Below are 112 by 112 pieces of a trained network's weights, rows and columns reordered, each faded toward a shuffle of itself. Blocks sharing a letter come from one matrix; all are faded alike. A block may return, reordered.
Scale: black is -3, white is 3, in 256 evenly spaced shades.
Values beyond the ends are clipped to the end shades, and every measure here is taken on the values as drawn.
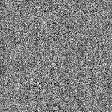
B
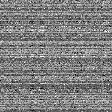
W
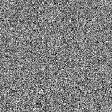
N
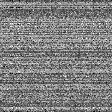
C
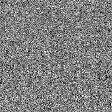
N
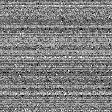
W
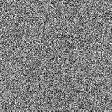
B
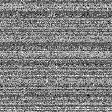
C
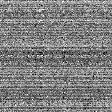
W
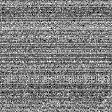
W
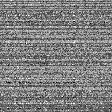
C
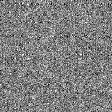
N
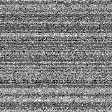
W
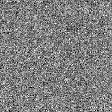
N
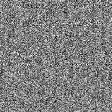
B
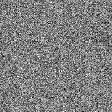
B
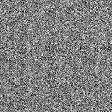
B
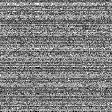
C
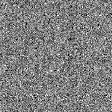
N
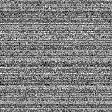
C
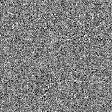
N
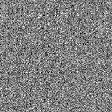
N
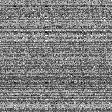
C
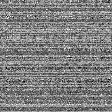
W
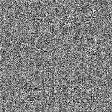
B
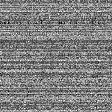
C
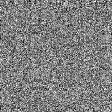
B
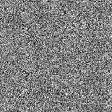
B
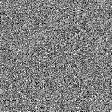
B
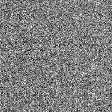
B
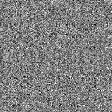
N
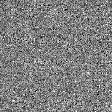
N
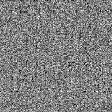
B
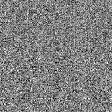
B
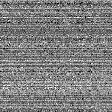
W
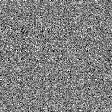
N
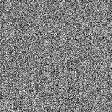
B
